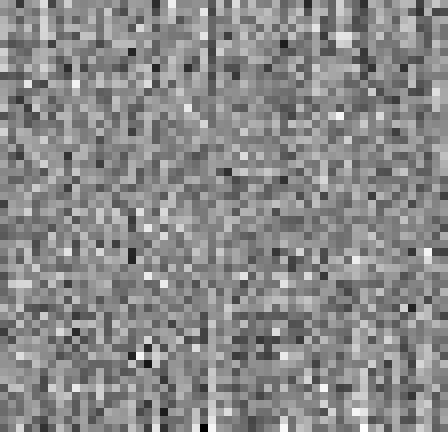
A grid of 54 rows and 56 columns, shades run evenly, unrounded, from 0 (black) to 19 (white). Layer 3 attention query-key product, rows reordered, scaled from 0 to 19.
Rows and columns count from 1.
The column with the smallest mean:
17
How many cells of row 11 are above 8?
43
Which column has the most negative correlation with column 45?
34
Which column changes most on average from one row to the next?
10
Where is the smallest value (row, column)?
54, 26
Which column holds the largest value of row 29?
19
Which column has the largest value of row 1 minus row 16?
22
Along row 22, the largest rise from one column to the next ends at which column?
30
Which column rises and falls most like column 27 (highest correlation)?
46
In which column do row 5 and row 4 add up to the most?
6
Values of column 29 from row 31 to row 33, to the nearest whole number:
8 11 10
